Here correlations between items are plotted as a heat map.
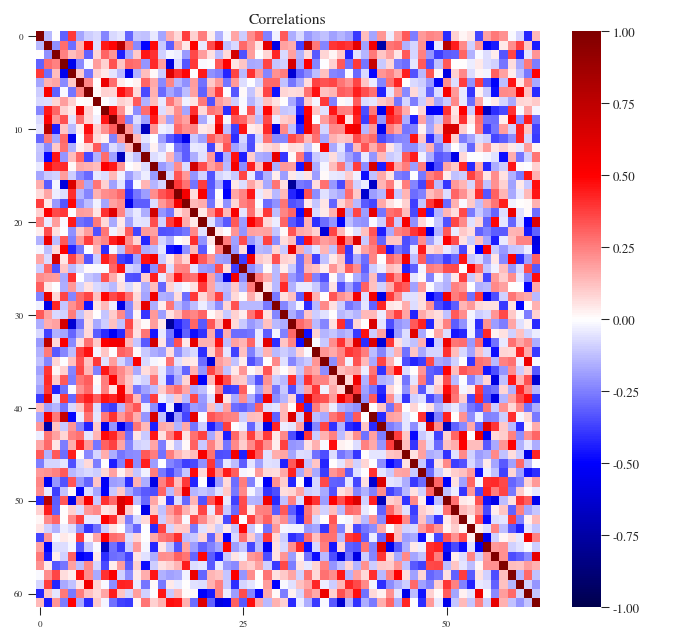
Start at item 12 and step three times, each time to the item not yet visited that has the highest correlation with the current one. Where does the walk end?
54
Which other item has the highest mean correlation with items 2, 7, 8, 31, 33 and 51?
14
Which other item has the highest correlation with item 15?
60
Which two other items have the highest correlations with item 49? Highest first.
18, 55
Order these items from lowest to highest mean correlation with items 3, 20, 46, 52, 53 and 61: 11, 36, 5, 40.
40, 5, 11, 36
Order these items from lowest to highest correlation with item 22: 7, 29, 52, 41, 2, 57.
29, 2, 57, 52, 7, 41
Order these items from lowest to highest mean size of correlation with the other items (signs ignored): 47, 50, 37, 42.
47, 37, 42, 50
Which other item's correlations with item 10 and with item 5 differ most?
13
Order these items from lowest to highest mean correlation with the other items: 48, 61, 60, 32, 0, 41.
32, 48, 61, 0, 60, 41
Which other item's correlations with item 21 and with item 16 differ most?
31
